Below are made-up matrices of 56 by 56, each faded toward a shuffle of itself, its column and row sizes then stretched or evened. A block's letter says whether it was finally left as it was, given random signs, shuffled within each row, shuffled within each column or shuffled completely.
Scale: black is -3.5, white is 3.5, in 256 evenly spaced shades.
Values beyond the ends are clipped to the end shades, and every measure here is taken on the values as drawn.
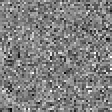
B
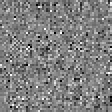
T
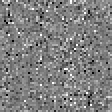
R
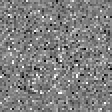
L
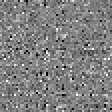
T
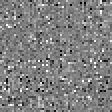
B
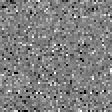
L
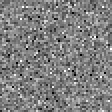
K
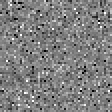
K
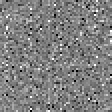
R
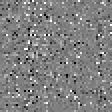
B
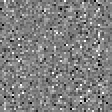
R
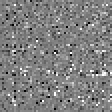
B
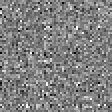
B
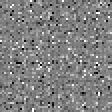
B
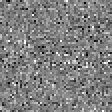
L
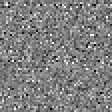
L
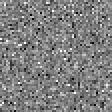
K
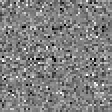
T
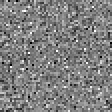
K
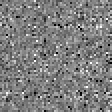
B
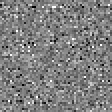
L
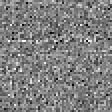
L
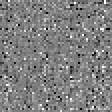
T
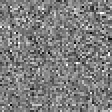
B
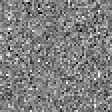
R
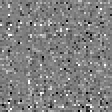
B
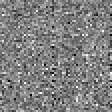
B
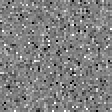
K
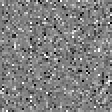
R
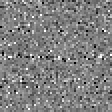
L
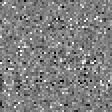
L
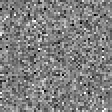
R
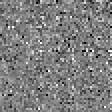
B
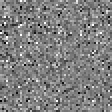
B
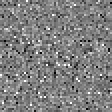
L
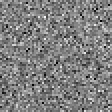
K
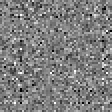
B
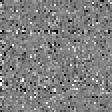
B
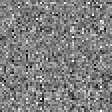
T
